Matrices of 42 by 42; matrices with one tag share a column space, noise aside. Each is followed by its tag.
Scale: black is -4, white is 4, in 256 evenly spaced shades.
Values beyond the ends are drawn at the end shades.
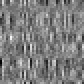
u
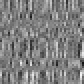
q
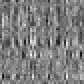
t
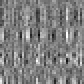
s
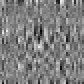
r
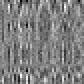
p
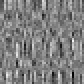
q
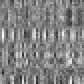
s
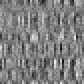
u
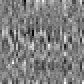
r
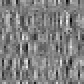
u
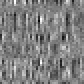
u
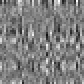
r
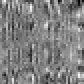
p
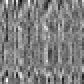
p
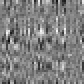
r
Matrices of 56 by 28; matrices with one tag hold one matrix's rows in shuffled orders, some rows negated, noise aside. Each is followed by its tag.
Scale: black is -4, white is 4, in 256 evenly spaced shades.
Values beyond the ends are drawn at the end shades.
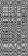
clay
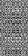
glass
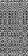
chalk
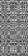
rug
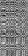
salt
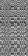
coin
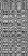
clay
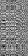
salt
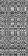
coin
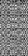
rug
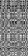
rug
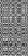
clay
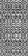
glass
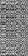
salt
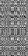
coin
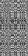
coin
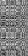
salt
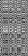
clay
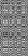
clay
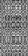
glass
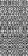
chalk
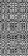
rug
